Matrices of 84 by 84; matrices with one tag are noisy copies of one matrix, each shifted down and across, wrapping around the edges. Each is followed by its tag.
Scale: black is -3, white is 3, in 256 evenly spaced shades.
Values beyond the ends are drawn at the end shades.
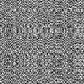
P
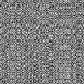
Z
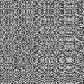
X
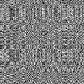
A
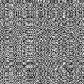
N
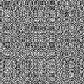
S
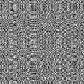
N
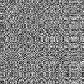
X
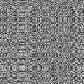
X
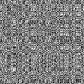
S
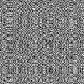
N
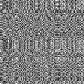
A
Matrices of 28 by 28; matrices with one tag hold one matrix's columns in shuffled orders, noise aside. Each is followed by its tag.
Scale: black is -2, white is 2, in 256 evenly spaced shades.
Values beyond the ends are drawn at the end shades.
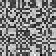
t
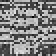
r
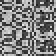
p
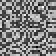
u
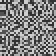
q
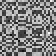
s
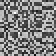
u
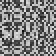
p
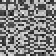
q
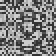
p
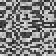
u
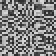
q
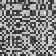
q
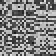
q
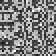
p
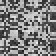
p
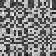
t
